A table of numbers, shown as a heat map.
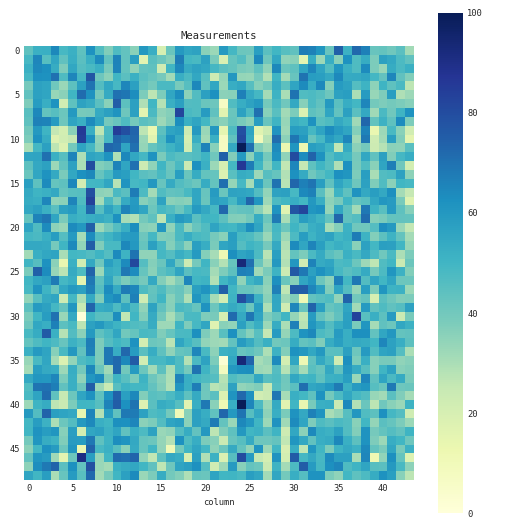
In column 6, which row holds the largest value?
46
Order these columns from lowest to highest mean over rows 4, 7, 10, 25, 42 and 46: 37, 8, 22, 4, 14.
22, 4, 14, 37, 8
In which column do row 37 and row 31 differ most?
21
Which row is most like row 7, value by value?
1
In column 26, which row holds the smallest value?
10
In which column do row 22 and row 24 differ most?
24
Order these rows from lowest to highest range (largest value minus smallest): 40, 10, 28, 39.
39, 28, 10, 40
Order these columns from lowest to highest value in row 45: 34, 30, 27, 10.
27, 34, 10, 30
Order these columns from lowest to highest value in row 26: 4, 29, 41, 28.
29, 4, 41, 28
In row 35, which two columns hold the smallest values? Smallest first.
22, 31
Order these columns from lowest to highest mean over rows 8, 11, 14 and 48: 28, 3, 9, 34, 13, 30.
13, 3, 34, 9, 28, 30
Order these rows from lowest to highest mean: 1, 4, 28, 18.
28, 1, 4, 18
